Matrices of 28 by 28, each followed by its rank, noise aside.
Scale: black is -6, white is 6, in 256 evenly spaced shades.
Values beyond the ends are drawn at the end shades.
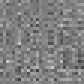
three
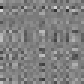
two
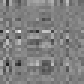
two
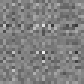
three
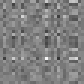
two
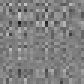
two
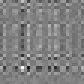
one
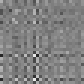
one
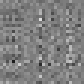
three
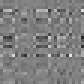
two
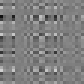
one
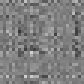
two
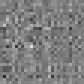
three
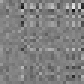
one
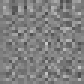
three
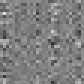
three
